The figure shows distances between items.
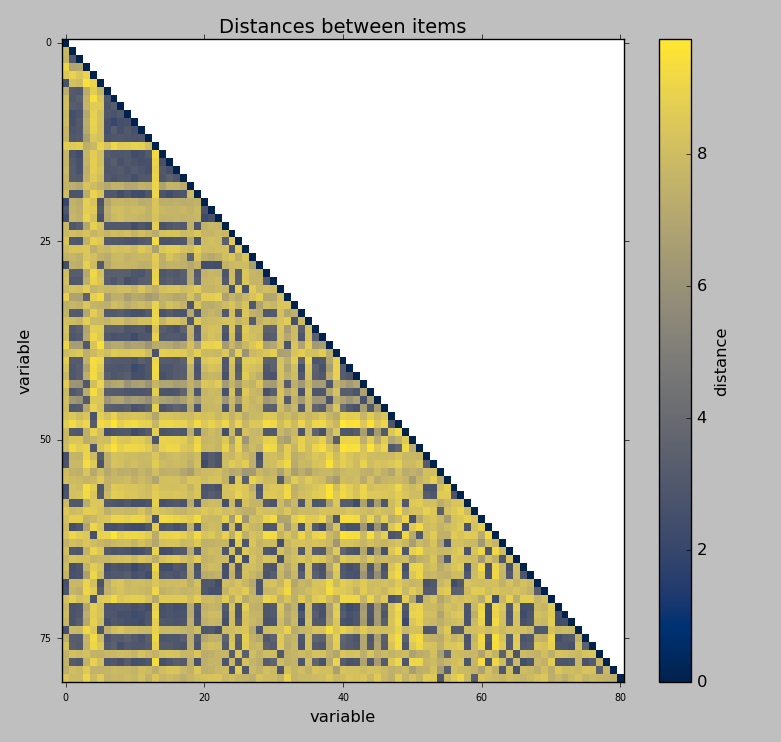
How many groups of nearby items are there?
8
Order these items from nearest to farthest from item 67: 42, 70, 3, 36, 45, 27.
42, 36, 45, 3, 27, 70
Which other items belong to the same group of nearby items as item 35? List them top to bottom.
18, 27, 33
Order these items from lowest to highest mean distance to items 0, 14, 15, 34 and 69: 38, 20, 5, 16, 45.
16, 20, 5, 45, 38
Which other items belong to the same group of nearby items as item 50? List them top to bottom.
13, 39, 60
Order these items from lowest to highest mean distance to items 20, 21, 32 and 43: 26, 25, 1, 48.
1, 25, 26, 48
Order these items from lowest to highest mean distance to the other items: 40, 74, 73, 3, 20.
73, 40, 20, 74, 3
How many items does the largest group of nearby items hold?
38
